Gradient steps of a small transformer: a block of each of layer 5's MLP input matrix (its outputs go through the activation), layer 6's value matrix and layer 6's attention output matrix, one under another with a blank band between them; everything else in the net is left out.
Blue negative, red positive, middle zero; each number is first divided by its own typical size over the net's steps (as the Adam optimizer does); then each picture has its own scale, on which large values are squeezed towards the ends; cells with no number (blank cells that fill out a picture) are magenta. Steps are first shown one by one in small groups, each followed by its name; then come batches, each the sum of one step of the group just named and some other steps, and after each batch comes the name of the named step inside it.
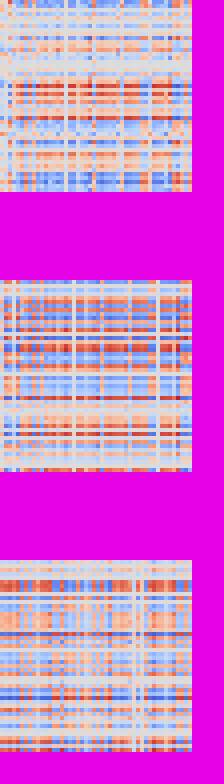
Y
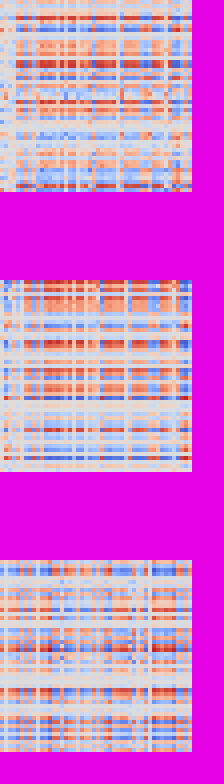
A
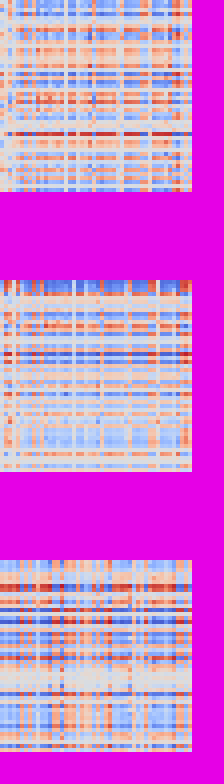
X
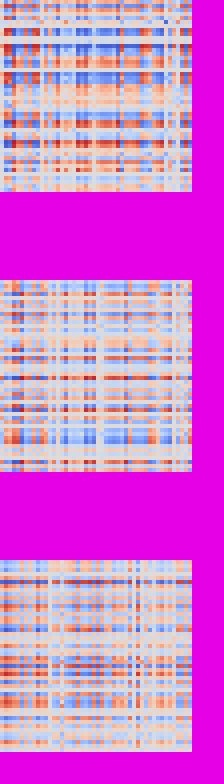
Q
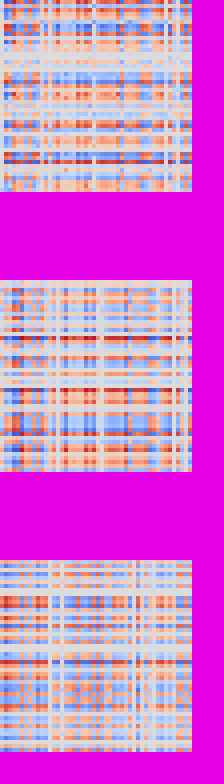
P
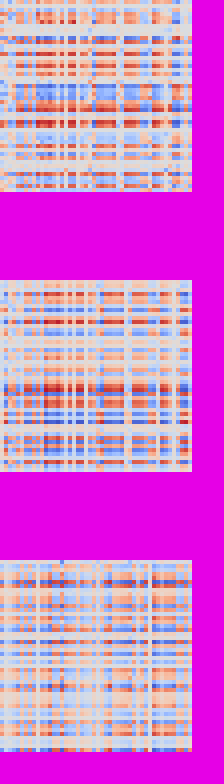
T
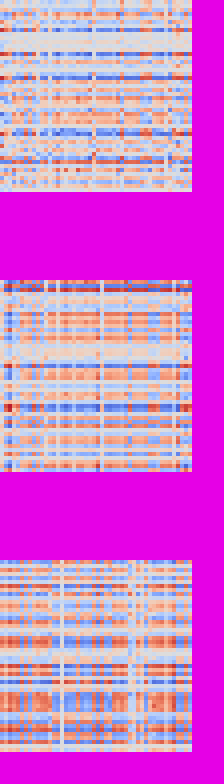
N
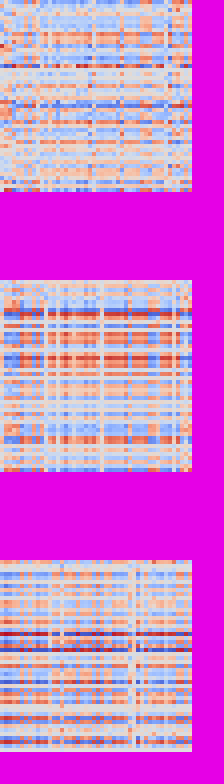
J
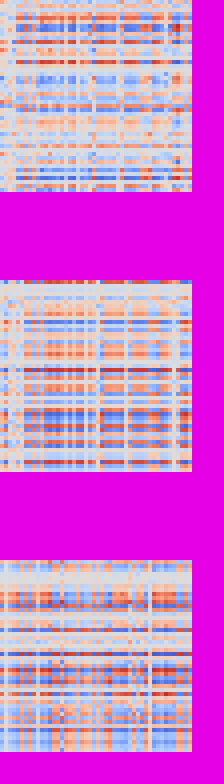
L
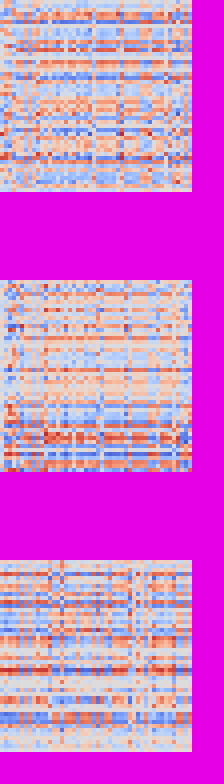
N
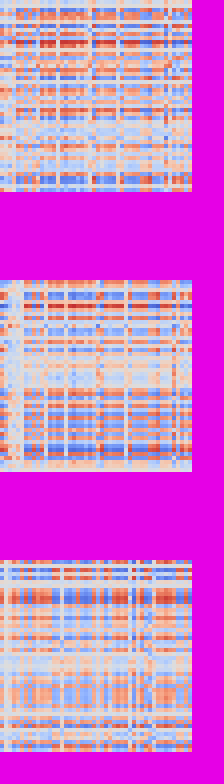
A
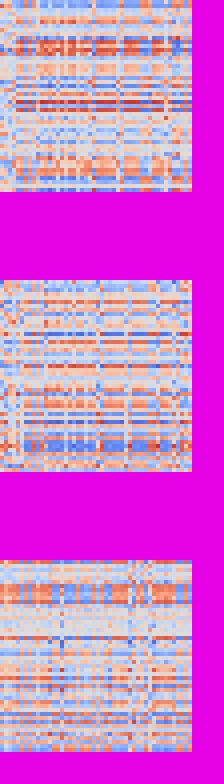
T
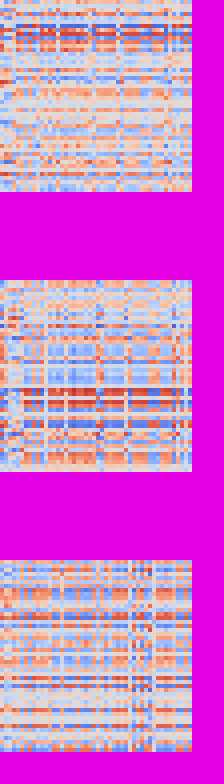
P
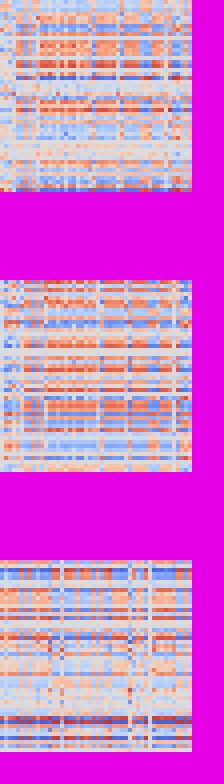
A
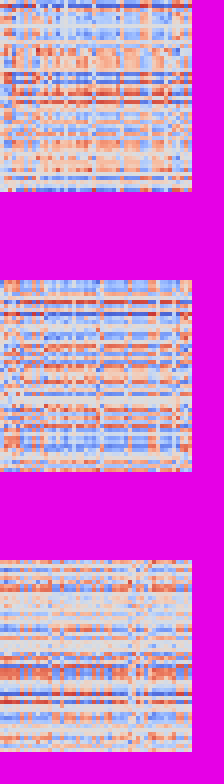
Q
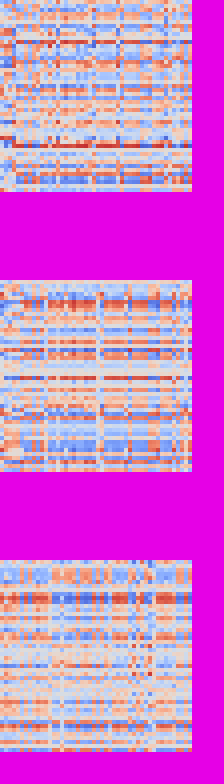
Q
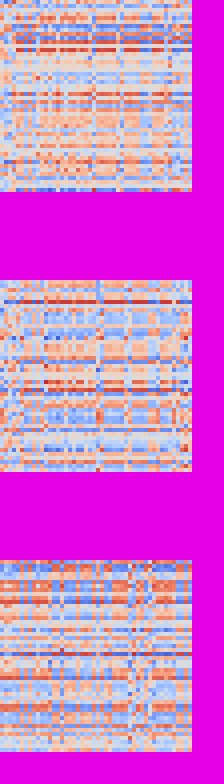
P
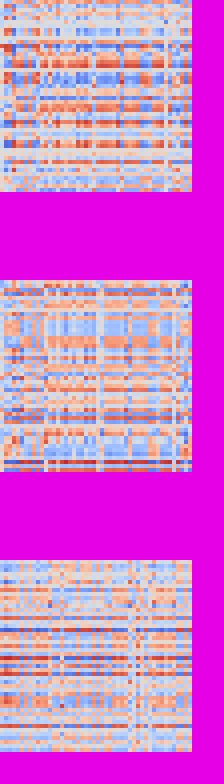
Q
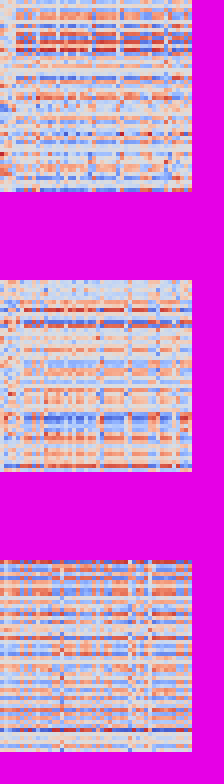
L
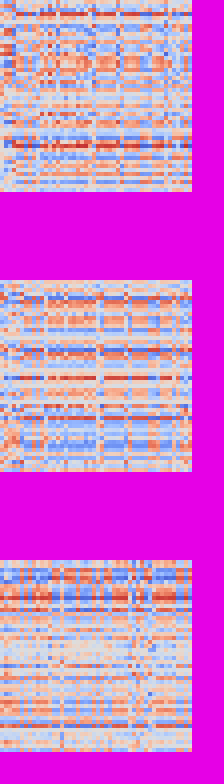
Q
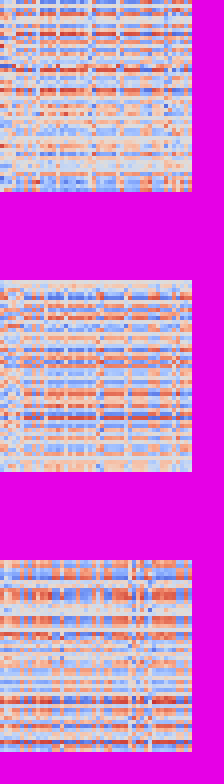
J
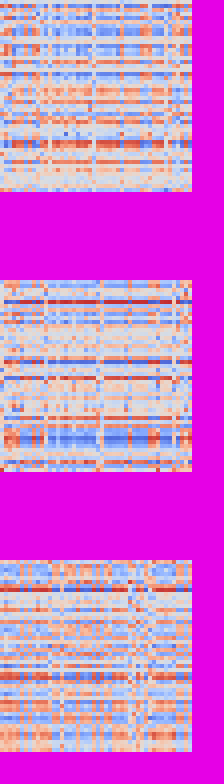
Q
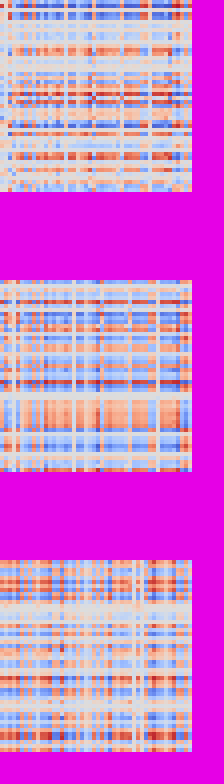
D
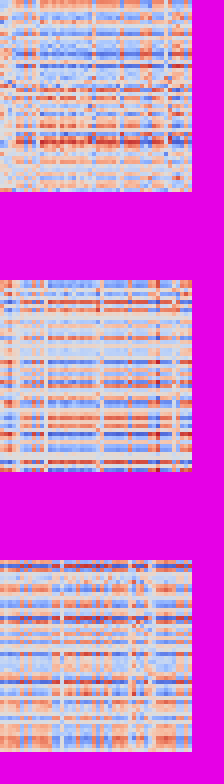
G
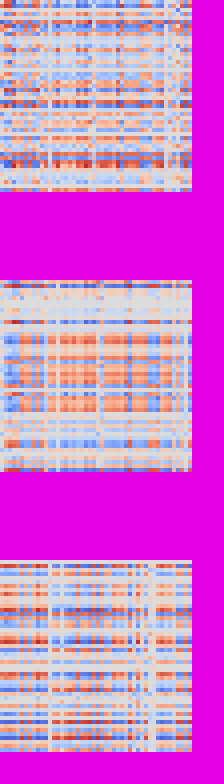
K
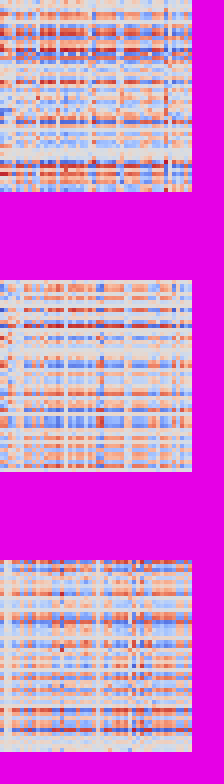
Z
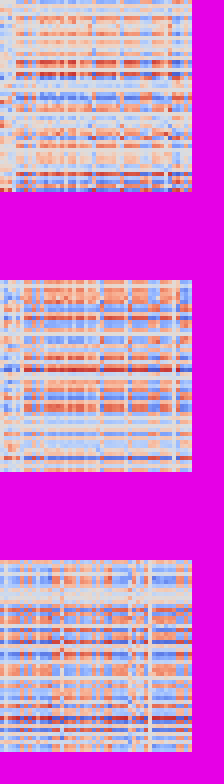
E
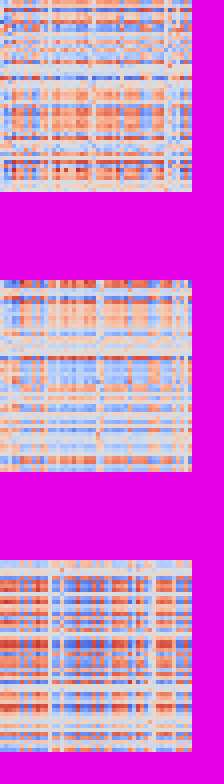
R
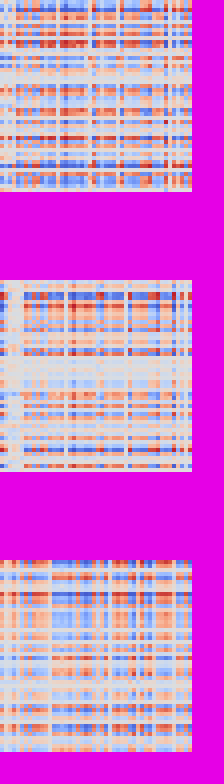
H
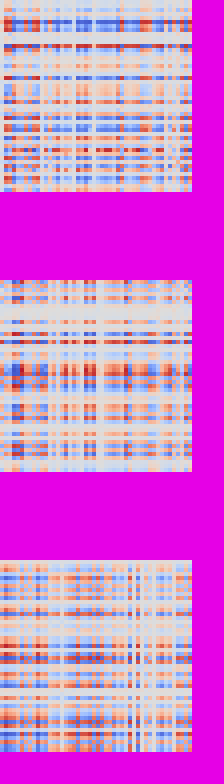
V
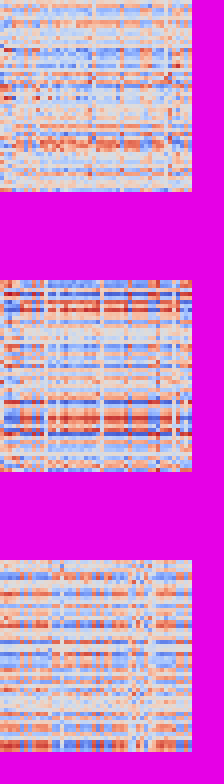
G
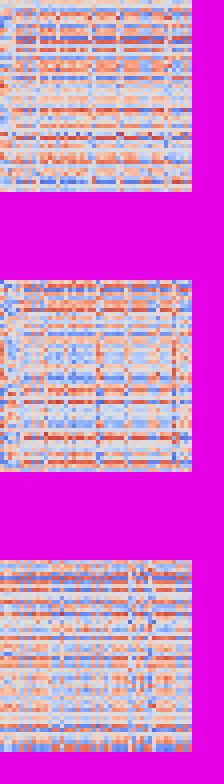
R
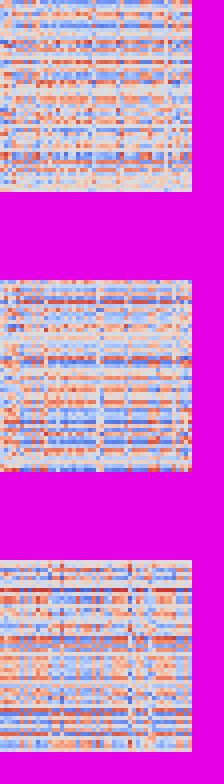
R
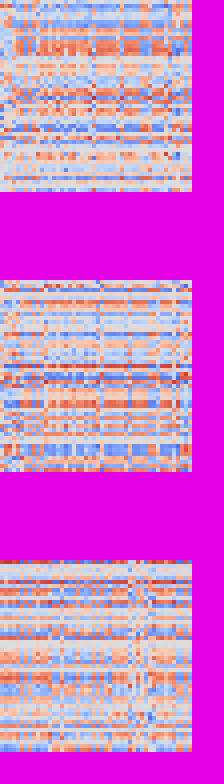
D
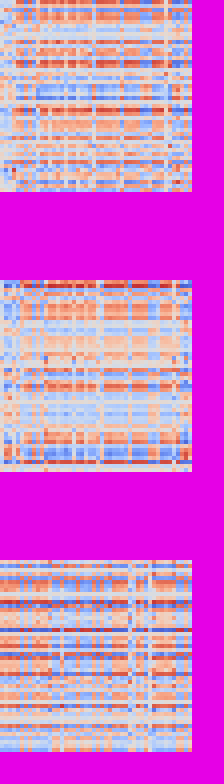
R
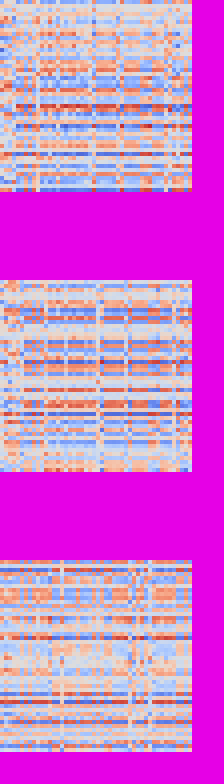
E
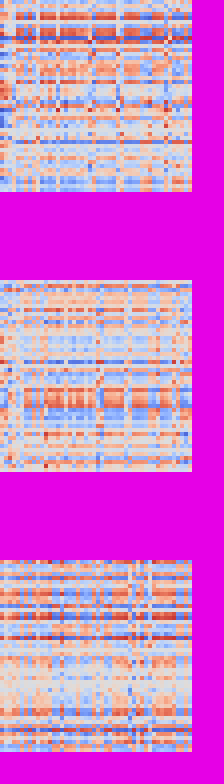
Z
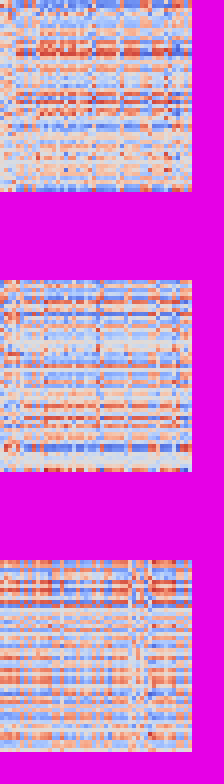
D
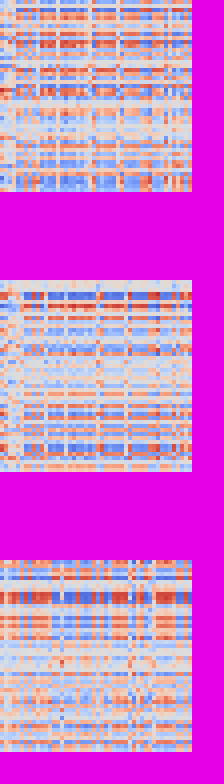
H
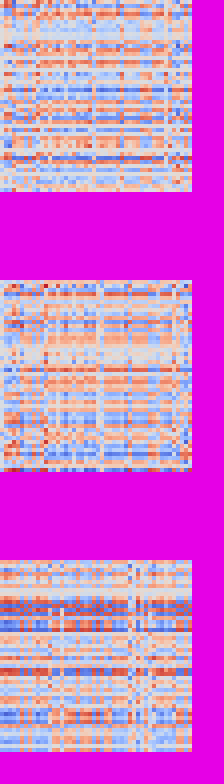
K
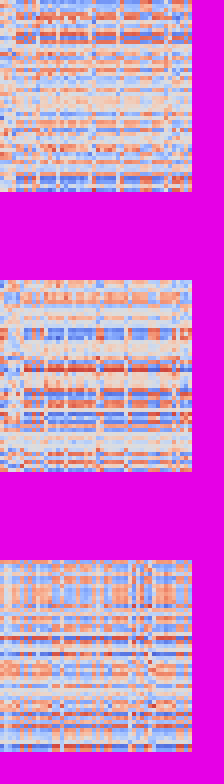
E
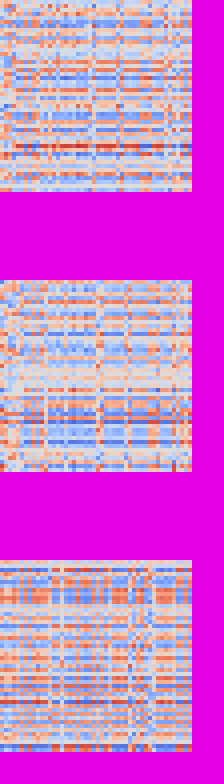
E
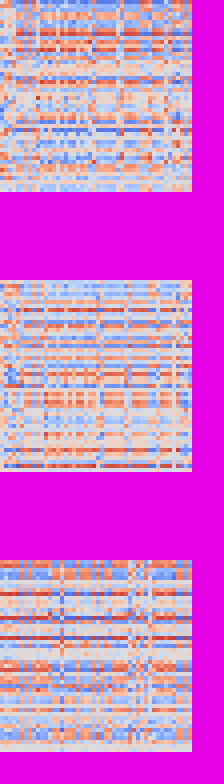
Z
